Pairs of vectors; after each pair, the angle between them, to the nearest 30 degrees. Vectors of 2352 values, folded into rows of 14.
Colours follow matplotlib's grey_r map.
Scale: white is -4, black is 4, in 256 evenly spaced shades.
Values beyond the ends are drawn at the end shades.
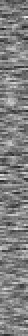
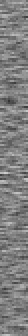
150 degrees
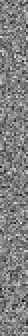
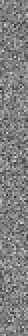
60 degrees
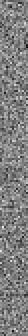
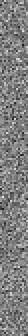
120 degrees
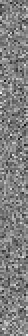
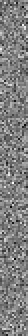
60 degrees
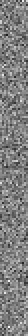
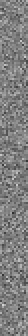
60 degrees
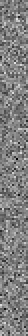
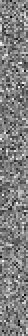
90 degrees
